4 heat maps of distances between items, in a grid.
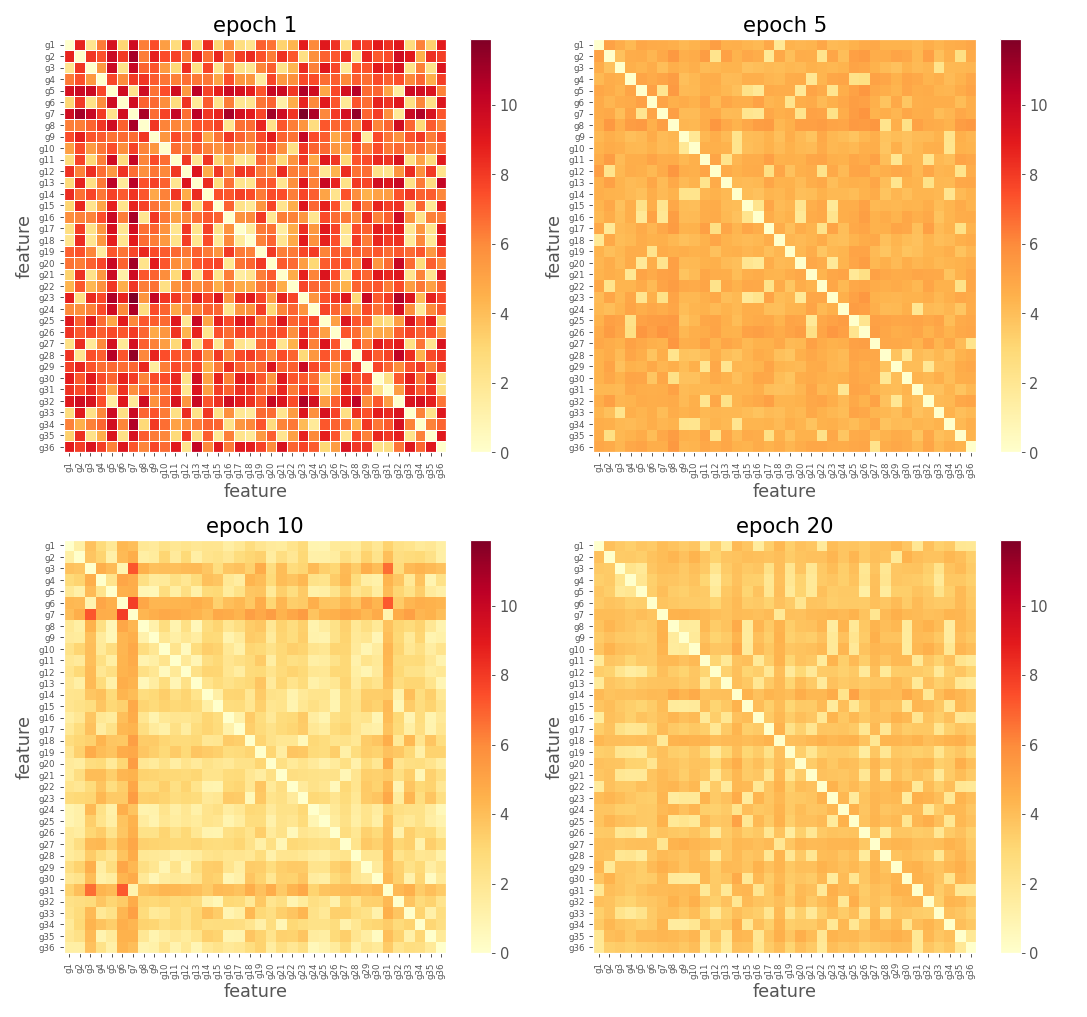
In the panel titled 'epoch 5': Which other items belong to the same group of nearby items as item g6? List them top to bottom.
g19
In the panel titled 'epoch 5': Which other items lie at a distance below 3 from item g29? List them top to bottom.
g11, g13, g32
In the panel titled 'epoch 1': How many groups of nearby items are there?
9
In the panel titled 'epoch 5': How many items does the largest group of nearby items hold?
6
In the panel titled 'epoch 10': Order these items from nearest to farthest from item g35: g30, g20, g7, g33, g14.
g30, g33, g20, g14, g7
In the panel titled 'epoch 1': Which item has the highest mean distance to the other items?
g7
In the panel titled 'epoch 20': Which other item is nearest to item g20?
g6
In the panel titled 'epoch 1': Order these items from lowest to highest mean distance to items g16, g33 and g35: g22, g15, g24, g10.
g15, g24, g22, g10
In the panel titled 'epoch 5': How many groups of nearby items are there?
11
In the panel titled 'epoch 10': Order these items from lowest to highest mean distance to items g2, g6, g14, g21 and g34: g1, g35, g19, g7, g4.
g1, g19, g35, g4, g7
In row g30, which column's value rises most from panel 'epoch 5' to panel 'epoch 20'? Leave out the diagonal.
g28
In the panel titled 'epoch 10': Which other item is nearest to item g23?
g18
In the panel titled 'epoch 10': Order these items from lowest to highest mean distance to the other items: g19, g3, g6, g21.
g21, g19, g3, g6
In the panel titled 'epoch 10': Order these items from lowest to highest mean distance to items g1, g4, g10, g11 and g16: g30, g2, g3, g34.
g30, g2, g34, g3
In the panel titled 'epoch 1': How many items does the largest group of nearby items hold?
12
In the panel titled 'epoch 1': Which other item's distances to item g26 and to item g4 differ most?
g19
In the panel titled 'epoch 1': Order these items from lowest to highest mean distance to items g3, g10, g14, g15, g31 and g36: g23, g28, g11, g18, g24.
g18, g11, g24, g28, g23
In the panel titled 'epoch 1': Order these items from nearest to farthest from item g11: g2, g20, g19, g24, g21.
g21, g24, g20, g19, g2
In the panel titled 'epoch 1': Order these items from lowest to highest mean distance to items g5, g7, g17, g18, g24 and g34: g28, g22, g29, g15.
g15, g22, g29, g28
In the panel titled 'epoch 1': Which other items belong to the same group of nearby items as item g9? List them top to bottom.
g29
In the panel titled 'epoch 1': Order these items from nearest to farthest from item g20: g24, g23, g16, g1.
g16, g24, g23, g1
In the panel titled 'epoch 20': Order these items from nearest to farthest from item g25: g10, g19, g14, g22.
g10, g19, g22, g14
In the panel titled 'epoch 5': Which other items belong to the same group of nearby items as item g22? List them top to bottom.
g2, g12, g17, g35
